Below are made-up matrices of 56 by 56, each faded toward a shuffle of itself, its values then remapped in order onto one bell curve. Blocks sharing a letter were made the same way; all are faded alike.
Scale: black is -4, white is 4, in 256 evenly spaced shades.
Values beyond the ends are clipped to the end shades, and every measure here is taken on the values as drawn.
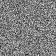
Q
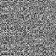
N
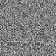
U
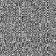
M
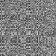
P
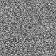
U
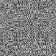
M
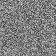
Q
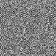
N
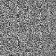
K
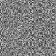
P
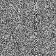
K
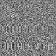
P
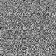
U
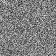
Q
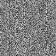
K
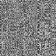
M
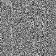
K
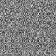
N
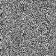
K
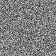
Q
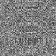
P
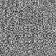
N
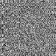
M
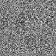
U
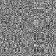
M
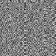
P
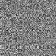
N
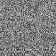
U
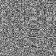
U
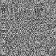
M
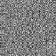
M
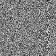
K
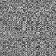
M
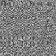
P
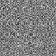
P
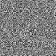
U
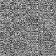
M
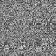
U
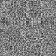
N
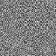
P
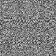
U
